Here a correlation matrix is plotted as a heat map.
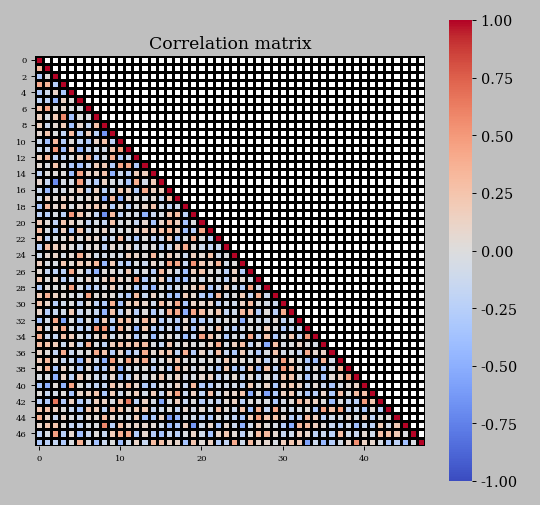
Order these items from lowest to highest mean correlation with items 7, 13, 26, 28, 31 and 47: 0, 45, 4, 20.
45, 0, 4, 20
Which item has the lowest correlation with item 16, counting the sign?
44
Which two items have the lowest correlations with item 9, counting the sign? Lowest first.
8, 14
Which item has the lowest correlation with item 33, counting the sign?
47
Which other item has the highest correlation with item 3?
7
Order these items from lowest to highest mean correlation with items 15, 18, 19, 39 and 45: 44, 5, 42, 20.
42, 20, 44, 5
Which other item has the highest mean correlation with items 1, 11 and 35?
37
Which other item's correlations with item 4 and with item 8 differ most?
19
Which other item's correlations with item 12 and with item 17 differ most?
27
